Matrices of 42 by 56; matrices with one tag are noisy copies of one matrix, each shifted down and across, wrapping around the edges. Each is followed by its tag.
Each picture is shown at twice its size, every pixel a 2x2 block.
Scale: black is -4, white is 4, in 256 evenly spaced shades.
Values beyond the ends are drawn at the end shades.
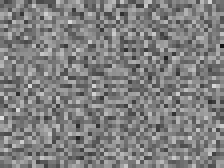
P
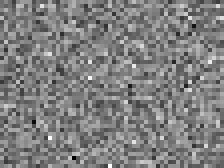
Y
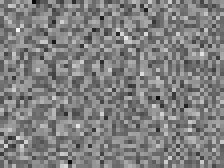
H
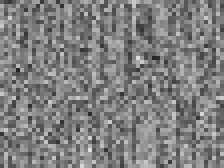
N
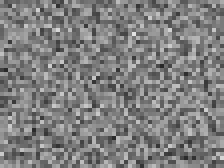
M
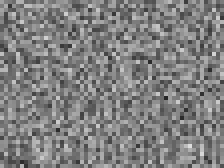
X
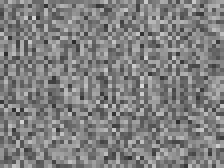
X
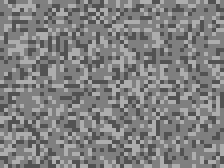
Y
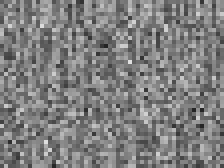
N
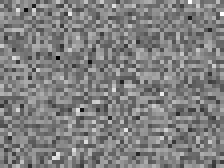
P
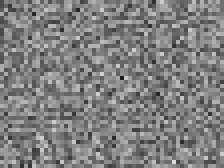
Y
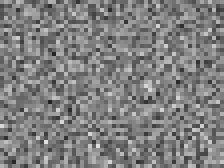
Y
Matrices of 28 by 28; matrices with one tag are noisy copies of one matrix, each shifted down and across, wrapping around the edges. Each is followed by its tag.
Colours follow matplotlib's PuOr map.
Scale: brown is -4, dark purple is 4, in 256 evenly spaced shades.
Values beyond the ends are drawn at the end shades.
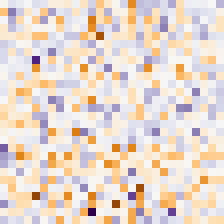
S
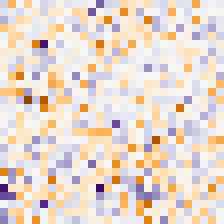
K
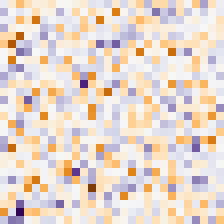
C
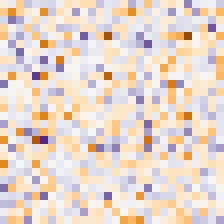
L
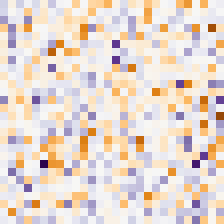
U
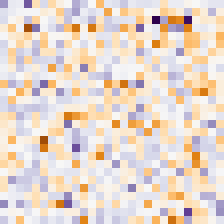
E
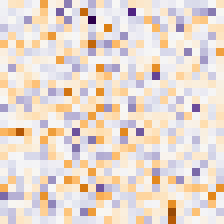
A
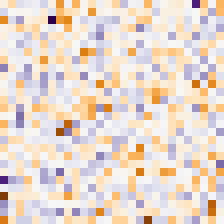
U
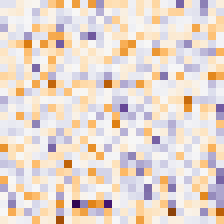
E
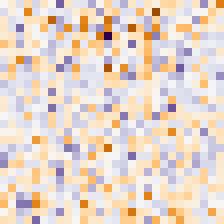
S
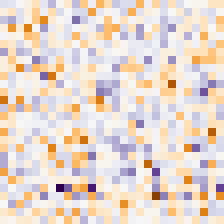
E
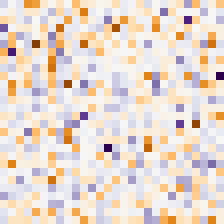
S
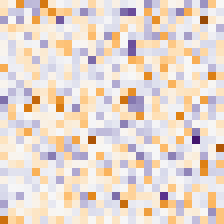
C
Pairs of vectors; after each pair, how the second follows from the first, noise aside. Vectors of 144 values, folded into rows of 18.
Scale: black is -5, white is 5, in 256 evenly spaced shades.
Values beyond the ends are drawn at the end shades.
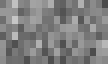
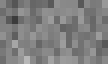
negated, shrunk.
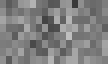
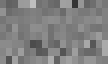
partly zeroed.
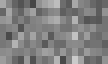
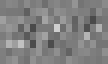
reversed, negated, partly zeroed.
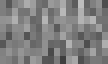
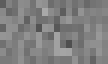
wrapped around, shrunk.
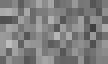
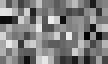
scaled up.
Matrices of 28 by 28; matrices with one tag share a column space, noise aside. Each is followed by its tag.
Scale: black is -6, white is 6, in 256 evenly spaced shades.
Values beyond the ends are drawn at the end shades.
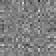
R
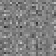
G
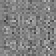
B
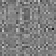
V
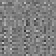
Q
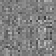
B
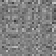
V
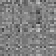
V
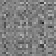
G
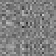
G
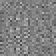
Q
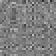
V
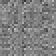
V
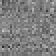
R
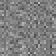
G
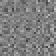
R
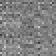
G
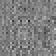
B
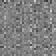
V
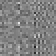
G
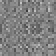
R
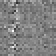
V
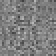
B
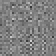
Q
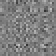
R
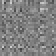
R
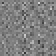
G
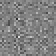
Q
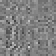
B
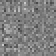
R
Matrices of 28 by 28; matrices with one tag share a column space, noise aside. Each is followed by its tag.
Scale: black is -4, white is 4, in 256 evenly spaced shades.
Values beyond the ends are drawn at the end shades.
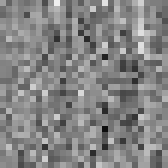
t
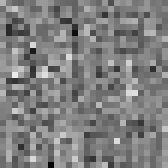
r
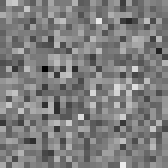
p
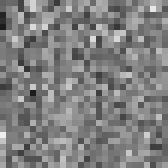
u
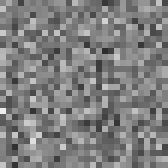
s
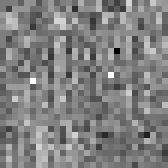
u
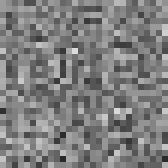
s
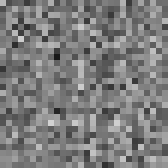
s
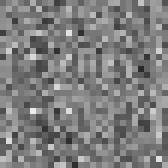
s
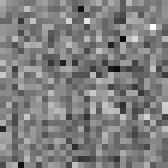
p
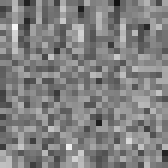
t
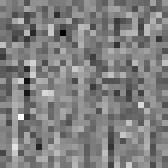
r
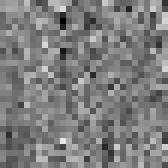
u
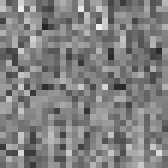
u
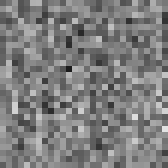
p
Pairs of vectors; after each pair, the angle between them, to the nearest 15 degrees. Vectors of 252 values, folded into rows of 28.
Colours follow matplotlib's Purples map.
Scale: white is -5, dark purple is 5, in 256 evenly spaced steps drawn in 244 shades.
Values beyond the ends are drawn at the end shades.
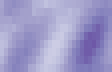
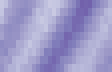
120 degrees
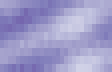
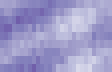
15 degrees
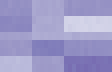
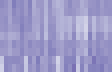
60 degrees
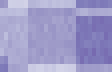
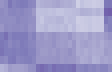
120 degrees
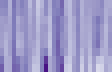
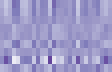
105 degrees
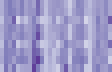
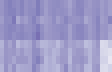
60 degrees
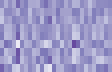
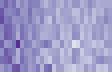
135 degrees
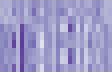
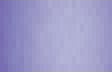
75 degrees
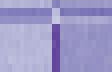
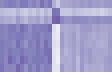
165 degrees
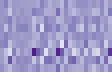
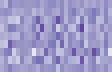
135 degrees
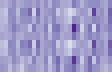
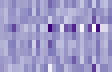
60 degrees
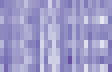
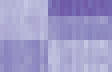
75 degrees
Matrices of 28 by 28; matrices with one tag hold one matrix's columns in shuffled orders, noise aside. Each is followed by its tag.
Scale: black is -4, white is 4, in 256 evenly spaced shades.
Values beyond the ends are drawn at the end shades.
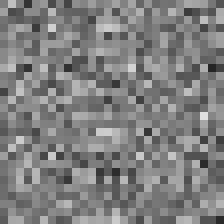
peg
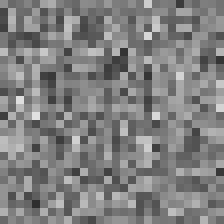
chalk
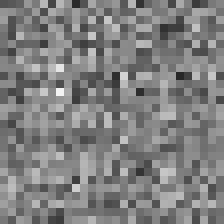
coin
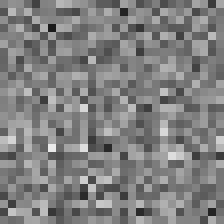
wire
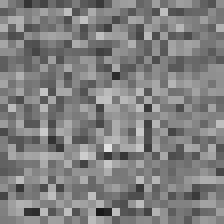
wire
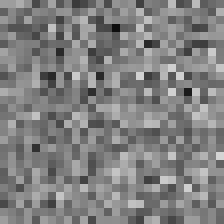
coin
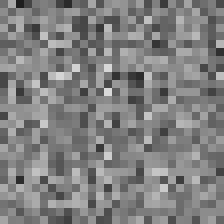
coin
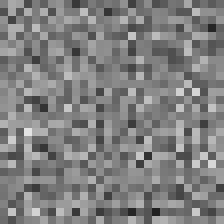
wire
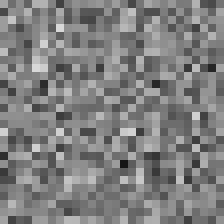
peg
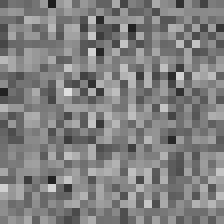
coin
